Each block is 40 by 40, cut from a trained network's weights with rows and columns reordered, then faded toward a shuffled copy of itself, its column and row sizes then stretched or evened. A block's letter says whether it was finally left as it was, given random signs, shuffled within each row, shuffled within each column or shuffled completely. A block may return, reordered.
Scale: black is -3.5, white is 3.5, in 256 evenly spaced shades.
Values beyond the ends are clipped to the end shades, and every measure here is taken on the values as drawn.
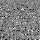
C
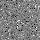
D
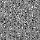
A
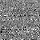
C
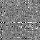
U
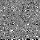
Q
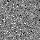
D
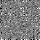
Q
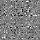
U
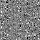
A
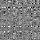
U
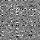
U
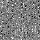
A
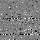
C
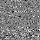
C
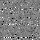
C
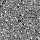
D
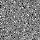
A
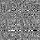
U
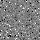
D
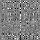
U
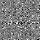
Q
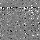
Q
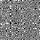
U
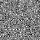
C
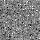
D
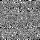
C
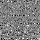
C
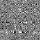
U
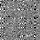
U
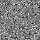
C
